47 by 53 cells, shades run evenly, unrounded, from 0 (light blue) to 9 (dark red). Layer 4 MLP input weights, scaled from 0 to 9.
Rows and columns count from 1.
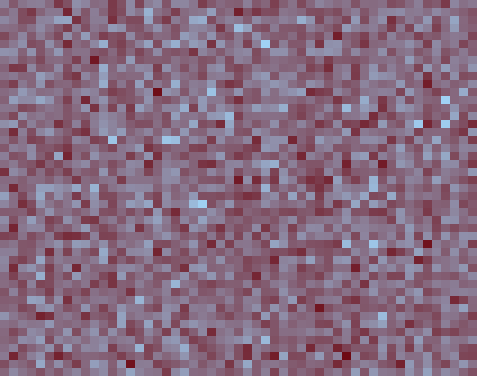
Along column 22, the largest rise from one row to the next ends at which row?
7
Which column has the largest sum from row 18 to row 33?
27
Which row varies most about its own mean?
16
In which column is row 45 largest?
39
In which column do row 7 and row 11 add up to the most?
48
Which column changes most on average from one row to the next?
24
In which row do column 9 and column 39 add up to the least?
31
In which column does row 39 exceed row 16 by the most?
47
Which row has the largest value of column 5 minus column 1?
40
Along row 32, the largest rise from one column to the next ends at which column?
18
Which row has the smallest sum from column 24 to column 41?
14
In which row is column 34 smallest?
3
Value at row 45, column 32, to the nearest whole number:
2
